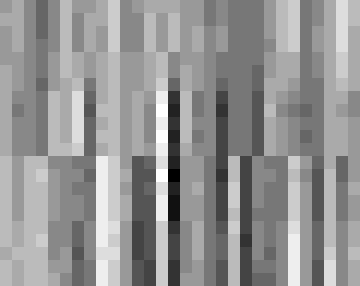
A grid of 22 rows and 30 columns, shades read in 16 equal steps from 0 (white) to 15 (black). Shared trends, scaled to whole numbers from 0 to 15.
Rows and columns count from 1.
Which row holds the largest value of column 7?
20
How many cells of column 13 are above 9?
8
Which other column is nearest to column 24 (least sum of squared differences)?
6
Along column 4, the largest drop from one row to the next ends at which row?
13
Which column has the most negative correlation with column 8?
14
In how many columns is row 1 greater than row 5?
6
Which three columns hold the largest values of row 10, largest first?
15, 19, 22
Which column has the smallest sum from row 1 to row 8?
29
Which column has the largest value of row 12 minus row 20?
25
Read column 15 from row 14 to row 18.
15 13 14 14 12
